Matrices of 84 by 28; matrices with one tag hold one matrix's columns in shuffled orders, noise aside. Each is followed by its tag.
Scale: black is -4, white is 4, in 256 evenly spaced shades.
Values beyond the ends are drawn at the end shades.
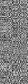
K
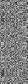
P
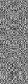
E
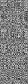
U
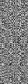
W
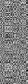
K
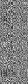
P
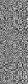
E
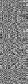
U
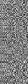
K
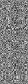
E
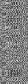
P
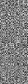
W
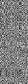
P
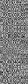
K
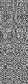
U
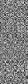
K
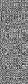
U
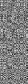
U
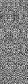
U
